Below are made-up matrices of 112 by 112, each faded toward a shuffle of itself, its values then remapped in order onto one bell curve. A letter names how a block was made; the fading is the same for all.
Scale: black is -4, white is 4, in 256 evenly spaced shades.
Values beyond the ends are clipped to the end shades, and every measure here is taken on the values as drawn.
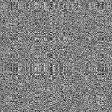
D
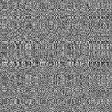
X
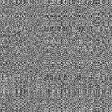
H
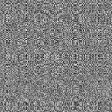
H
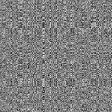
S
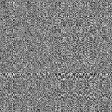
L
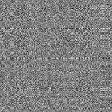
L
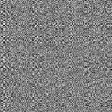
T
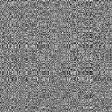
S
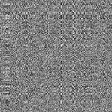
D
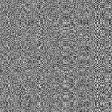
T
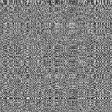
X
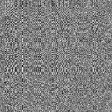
S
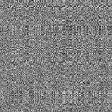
L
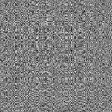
S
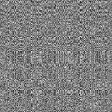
D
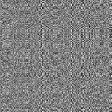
T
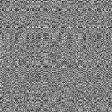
X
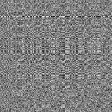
X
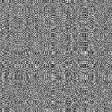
T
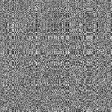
S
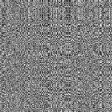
T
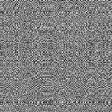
X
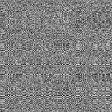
X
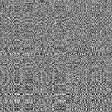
X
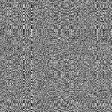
S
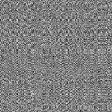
H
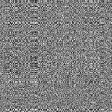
X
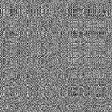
H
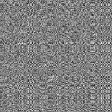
X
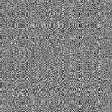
S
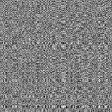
H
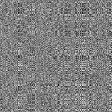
S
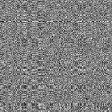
X
